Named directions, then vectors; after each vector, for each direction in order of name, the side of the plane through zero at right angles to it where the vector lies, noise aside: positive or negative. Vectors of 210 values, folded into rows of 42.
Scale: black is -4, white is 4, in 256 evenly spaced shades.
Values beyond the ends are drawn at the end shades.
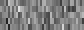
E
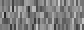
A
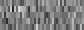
positive, positive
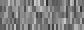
negative, positive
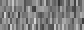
negative, positive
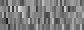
positive, positive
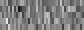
negative, negative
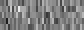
positive, positive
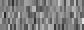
positive, negative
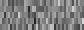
positive, negative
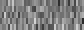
negative, positive
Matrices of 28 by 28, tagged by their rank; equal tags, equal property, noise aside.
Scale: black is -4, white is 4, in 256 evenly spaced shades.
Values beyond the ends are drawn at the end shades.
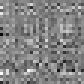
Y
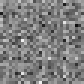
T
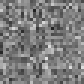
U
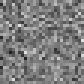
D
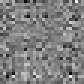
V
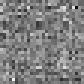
V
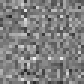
V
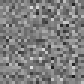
U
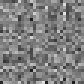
V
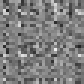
Y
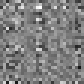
Y
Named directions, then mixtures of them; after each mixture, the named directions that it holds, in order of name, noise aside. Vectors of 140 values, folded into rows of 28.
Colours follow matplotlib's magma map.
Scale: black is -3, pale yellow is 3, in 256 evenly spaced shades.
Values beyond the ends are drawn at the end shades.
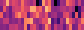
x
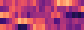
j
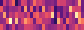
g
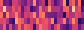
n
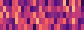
n.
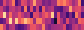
g, j.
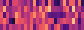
n, x.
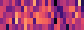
g, n, x.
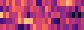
j, x.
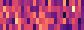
n.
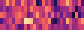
g, j, x.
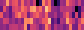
x.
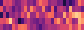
g, j, n.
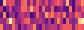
g, n.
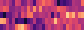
g, j.
